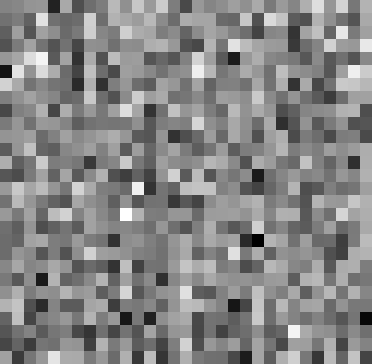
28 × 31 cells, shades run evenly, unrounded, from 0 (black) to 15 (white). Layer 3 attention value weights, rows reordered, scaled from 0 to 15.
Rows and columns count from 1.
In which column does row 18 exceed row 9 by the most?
31
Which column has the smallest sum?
7
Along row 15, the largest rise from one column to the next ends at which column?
12
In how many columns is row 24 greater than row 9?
16
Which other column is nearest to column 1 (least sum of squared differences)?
19
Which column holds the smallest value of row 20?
29
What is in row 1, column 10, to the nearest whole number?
11
